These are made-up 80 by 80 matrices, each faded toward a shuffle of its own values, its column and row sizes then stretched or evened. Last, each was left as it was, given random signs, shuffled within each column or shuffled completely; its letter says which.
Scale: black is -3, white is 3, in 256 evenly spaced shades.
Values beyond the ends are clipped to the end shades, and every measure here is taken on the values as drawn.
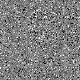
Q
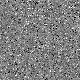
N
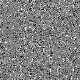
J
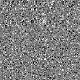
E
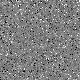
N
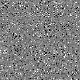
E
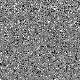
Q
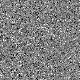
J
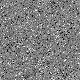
N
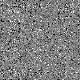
Q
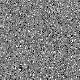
J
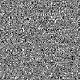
E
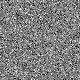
N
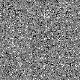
Q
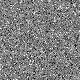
N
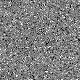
N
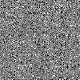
E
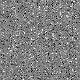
J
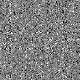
E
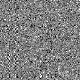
E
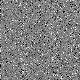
J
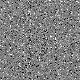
J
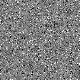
J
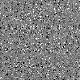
E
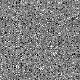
E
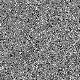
J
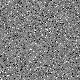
N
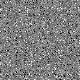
Q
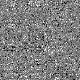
E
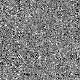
Q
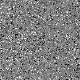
Q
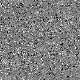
Q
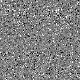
Q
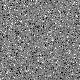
N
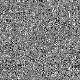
E
